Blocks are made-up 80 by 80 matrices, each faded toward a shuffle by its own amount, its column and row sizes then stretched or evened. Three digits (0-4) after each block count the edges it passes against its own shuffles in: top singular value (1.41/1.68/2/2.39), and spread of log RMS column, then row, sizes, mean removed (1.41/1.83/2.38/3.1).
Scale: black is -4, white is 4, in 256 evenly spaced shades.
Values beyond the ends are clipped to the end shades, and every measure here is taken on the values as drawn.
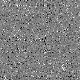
2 0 2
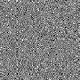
3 1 1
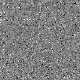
0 1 1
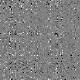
1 3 2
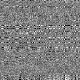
4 1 4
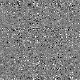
1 2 3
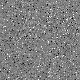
1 0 0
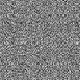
4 0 2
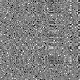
4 1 0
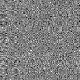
4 1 0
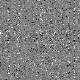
1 2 1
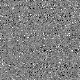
1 1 3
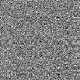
3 1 1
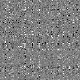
3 3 2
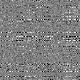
4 1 4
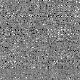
2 1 3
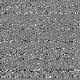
2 0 4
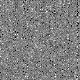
1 2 0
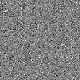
2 0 1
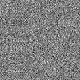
3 0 0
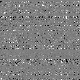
1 1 4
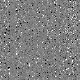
0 3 0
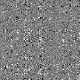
2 3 3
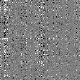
2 4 2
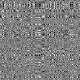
4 2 4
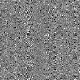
3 3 0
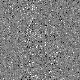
1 2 0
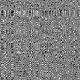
4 2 1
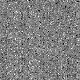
2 1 0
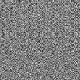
4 2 0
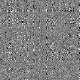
3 3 2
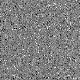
1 1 1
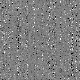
0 3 0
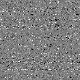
1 0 3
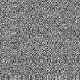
4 2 1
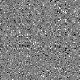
3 2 1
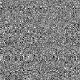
3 2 2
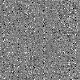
0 3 0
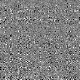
2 3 3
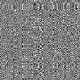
4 3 1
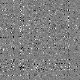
0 3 3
